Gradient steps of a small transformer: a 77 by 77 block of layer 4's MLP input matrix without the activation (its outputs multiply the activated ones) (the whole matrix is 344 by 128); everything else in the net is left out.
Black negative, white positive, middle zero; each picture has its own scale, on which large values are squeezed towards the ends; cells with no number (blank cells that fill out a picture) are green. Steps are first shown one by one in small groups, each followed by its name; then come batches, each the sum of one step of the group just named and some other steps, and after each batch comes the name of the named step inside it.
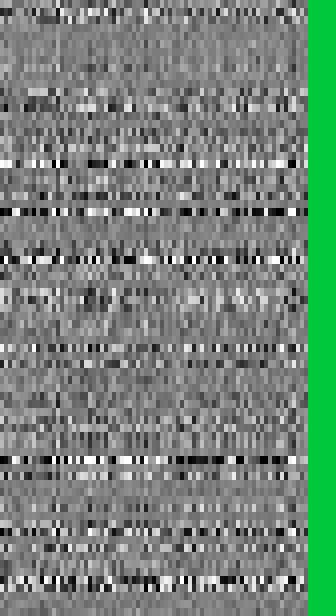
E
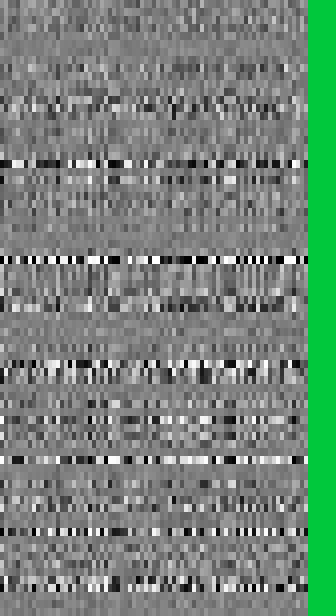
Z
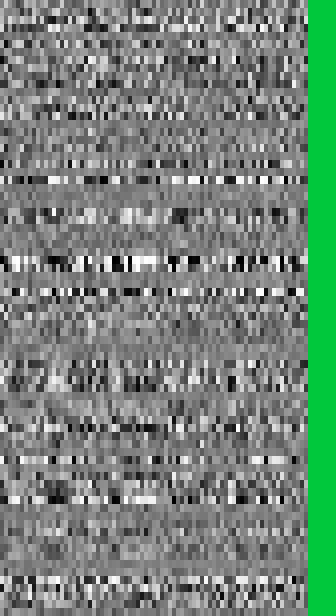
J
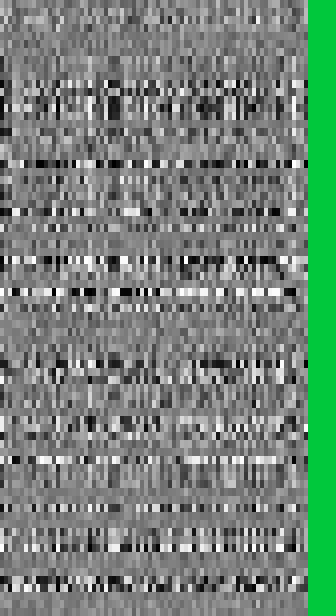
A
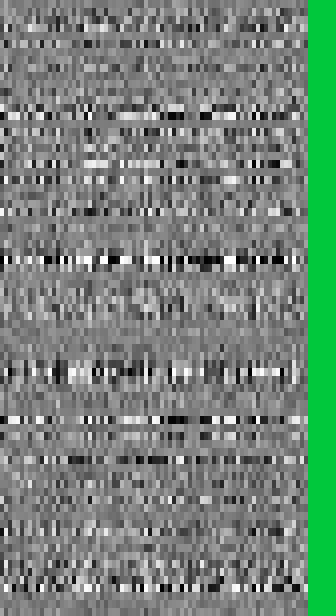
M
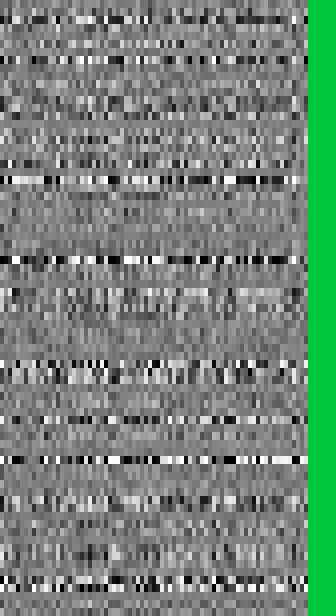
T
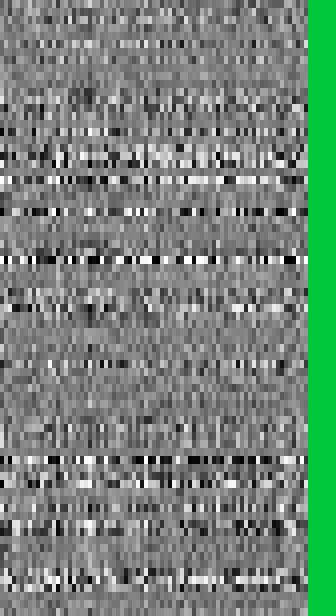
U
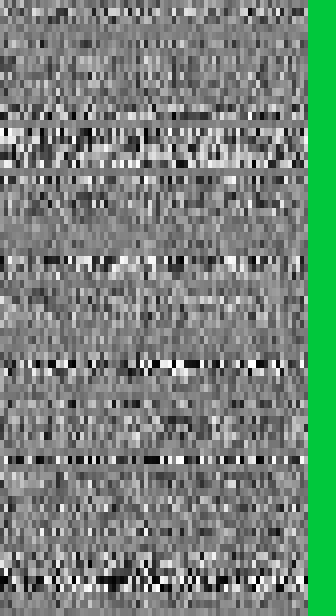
M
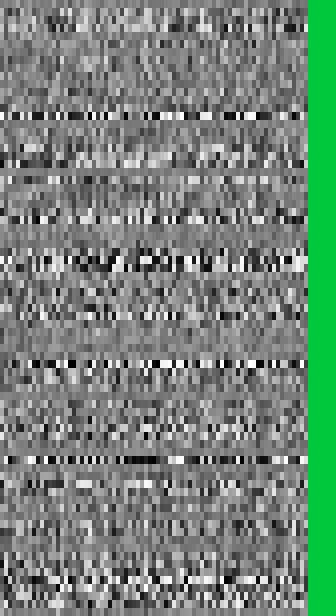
U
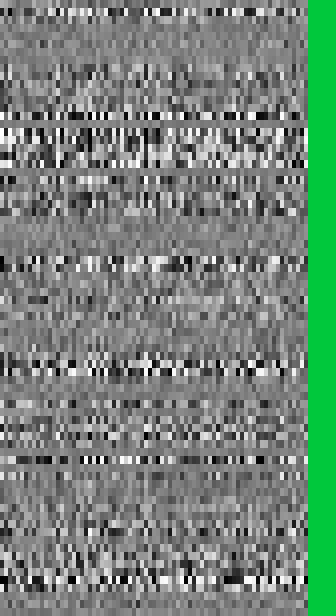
E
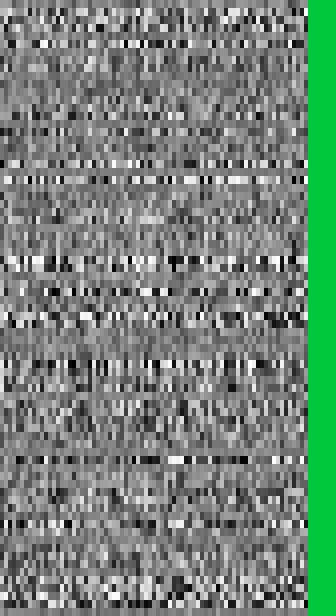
J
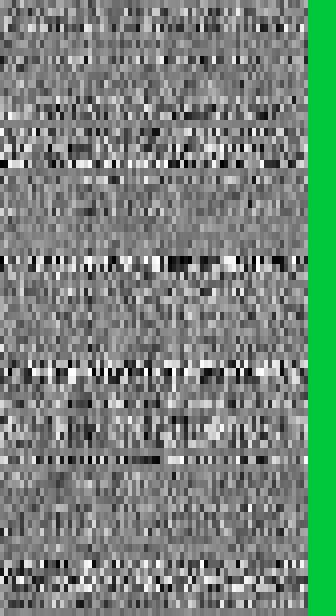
M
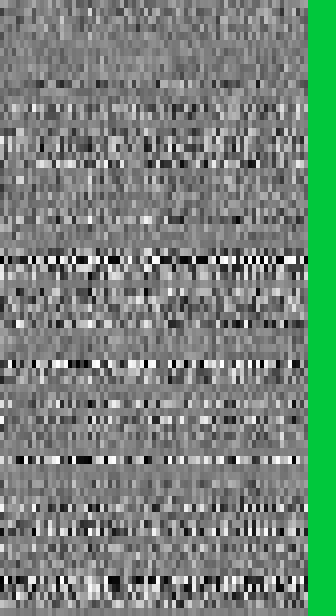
Z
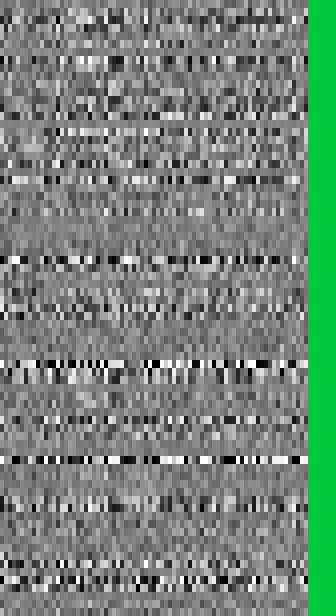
T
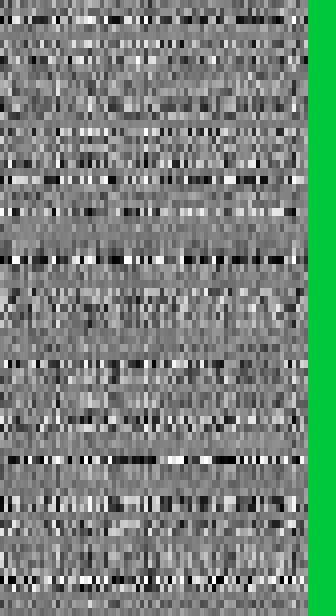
T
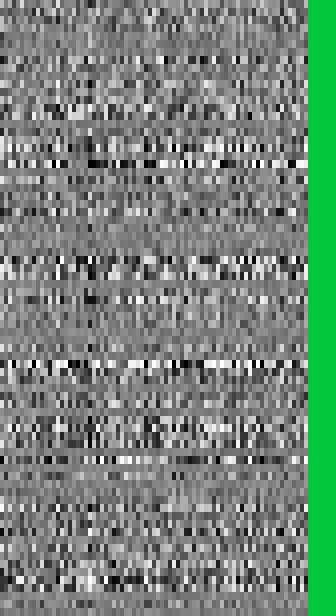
E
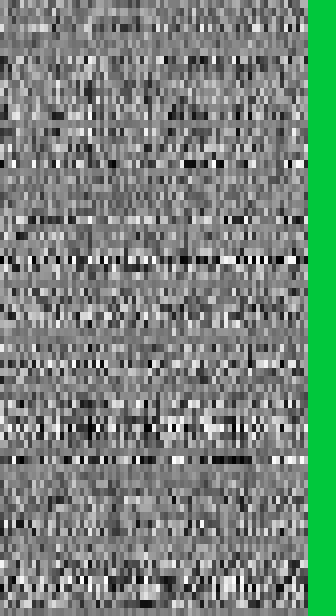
Z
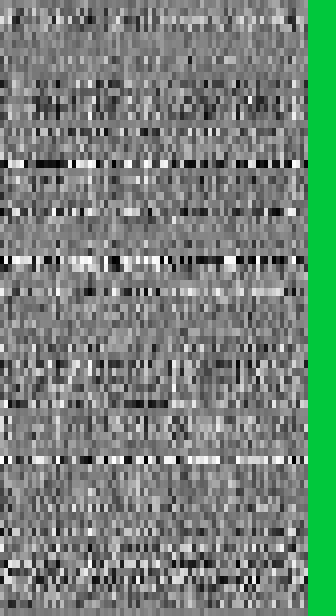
A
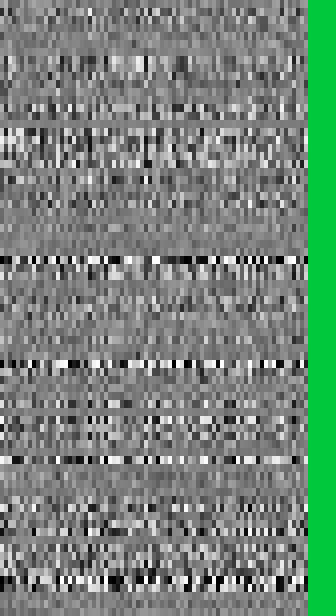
Z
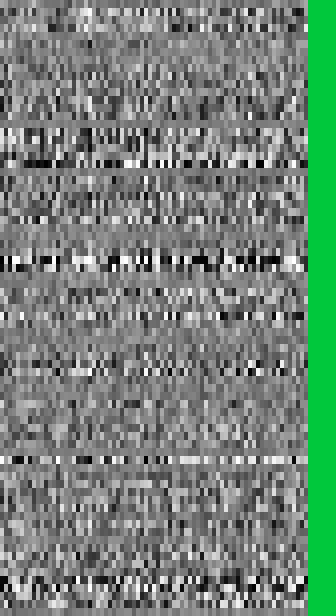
A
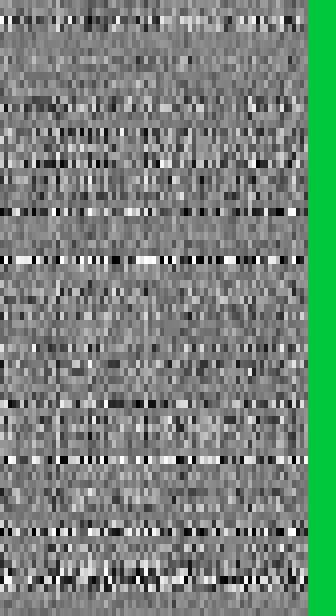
E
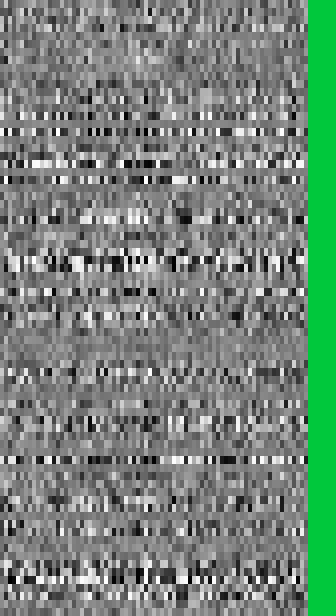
J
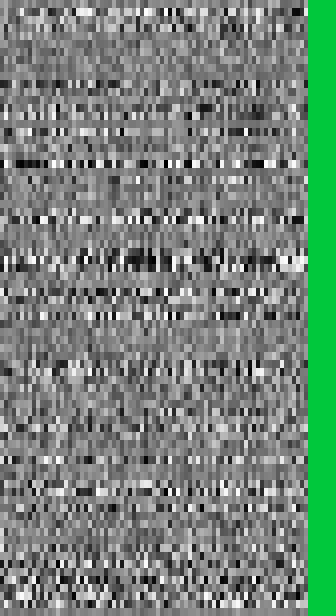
A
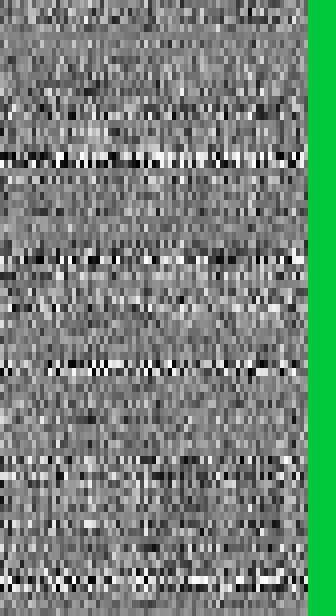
U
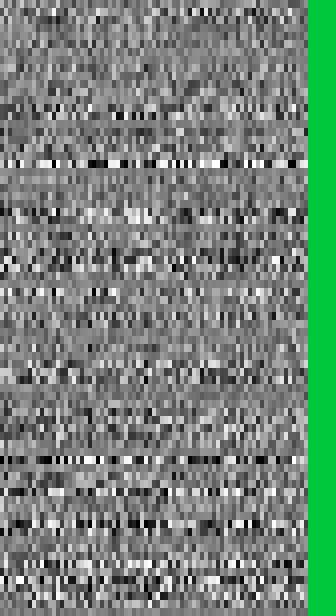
E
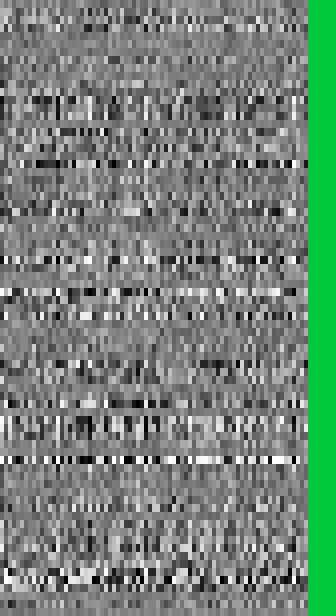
A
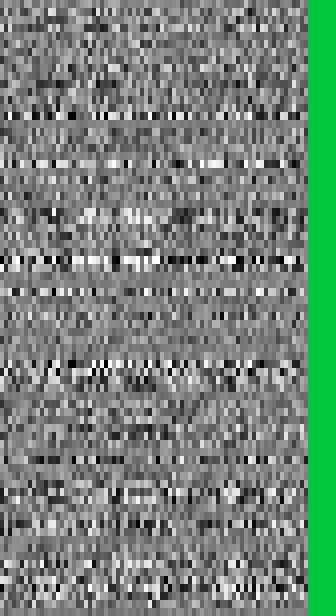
J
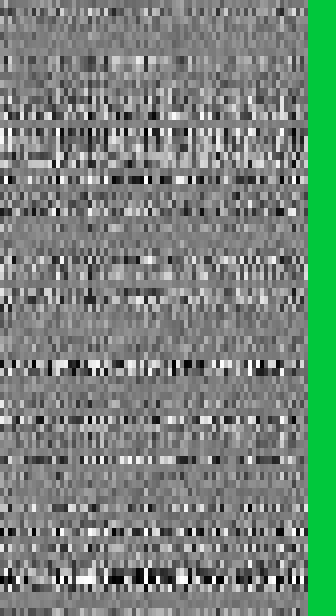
E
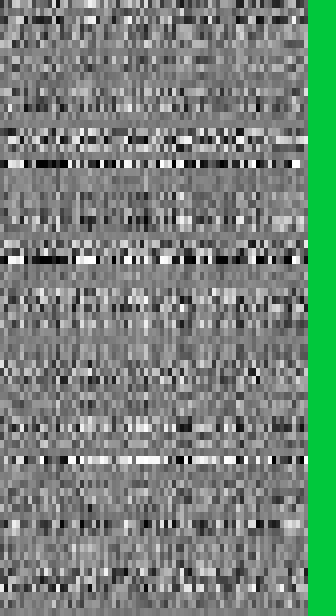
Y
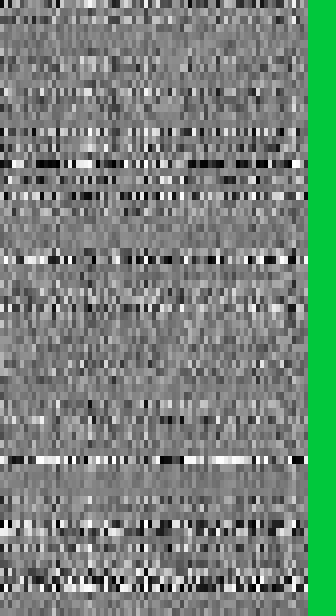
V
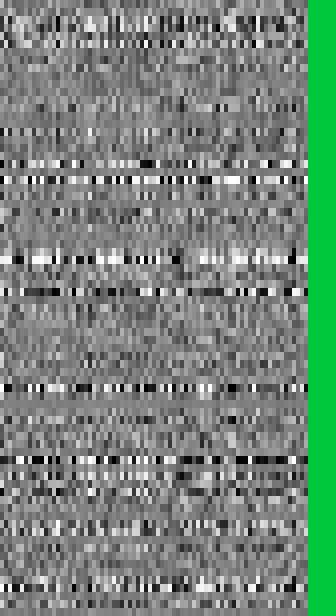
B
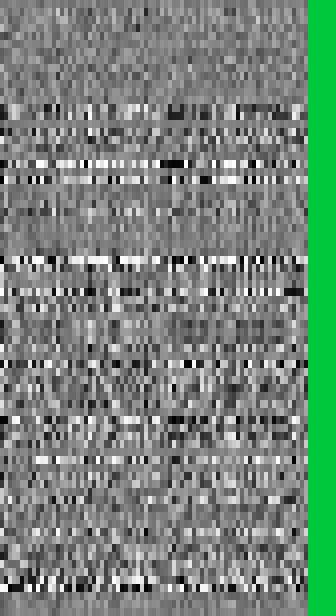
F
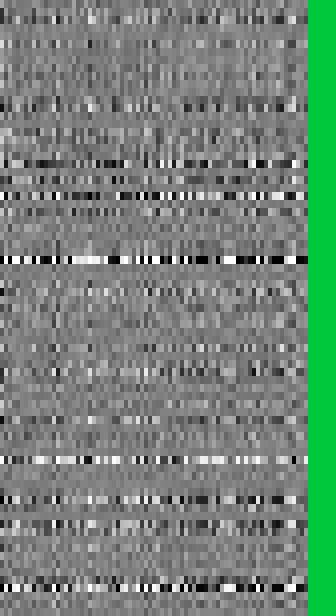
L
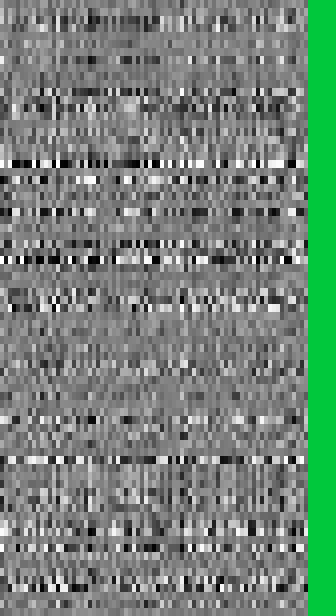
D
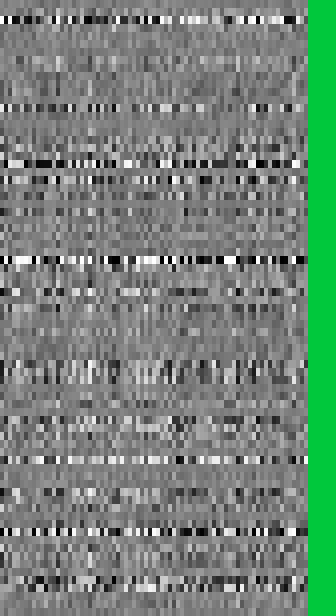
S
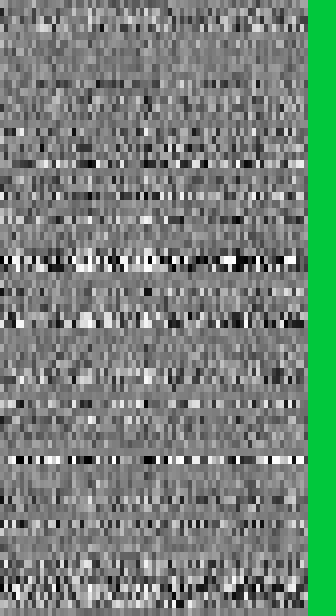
L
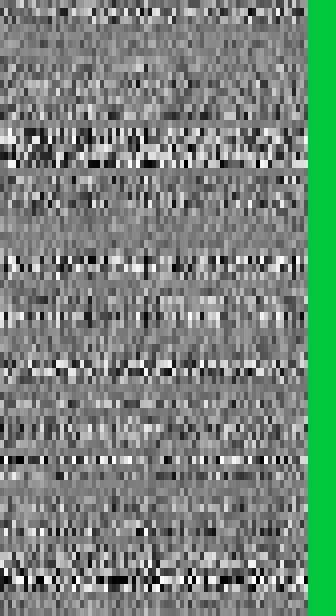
V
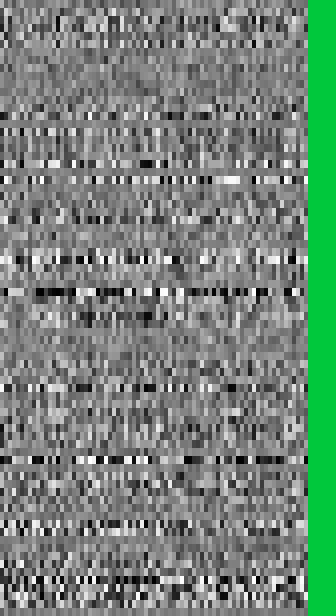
B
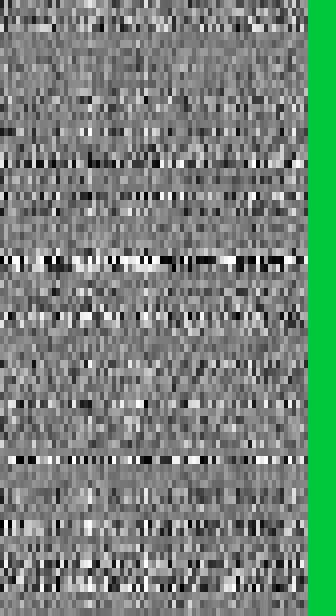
V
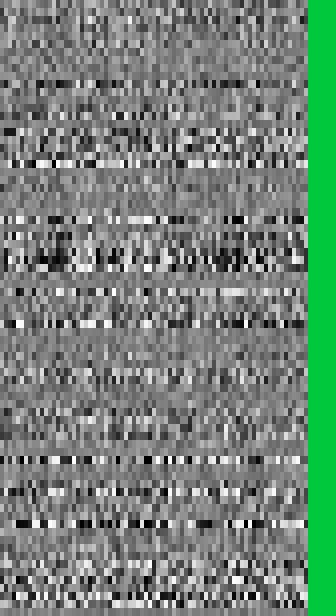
Y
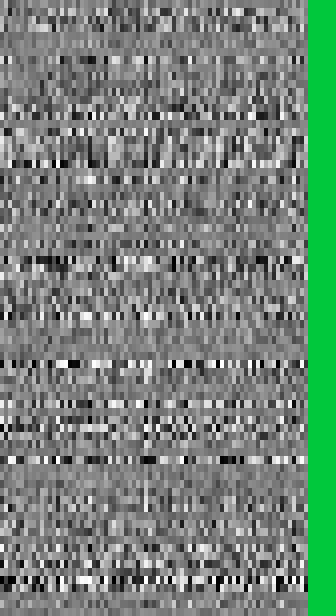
D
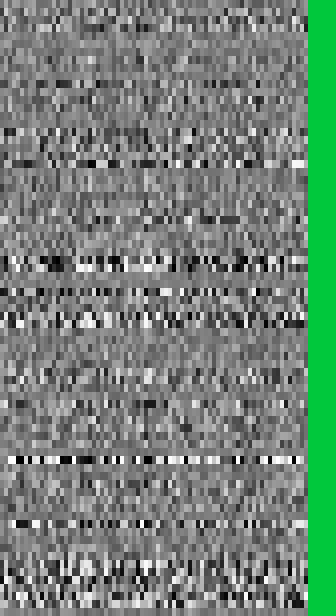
Y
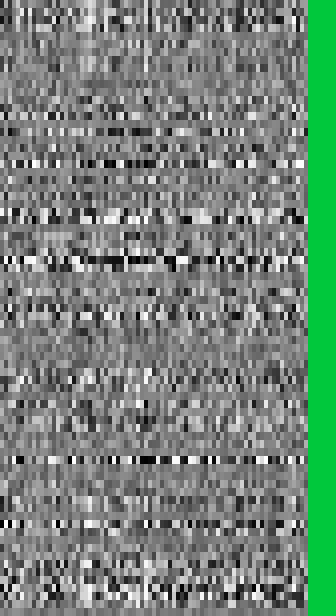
V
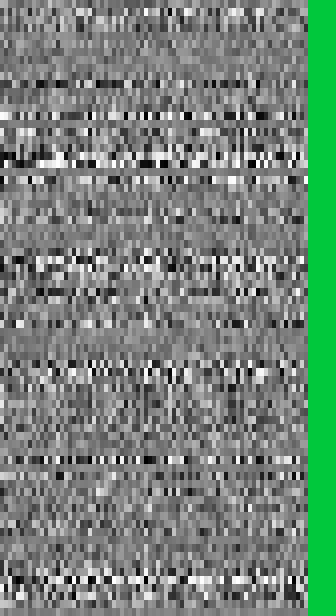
B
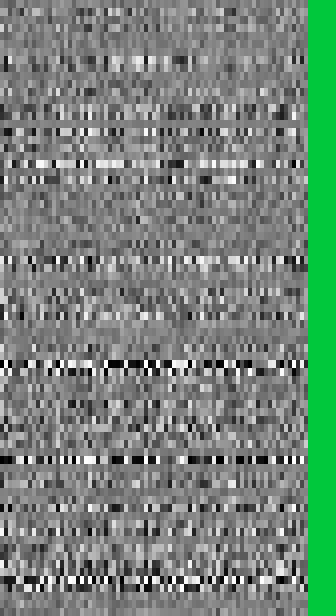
F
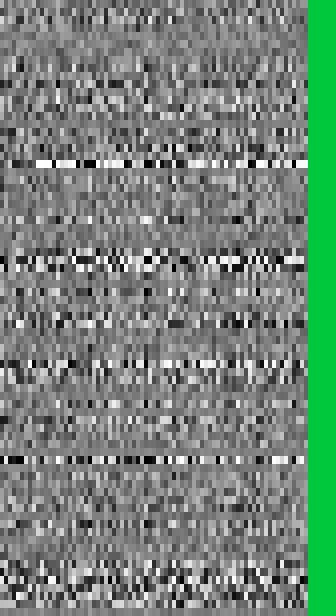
F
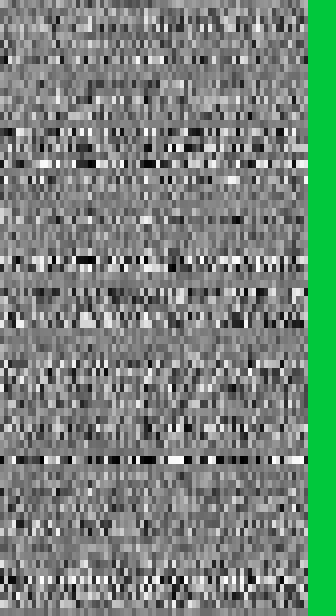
B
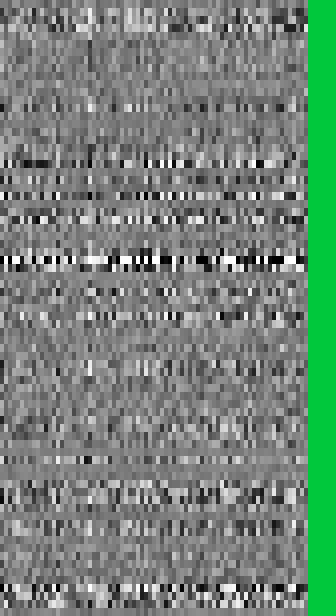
L
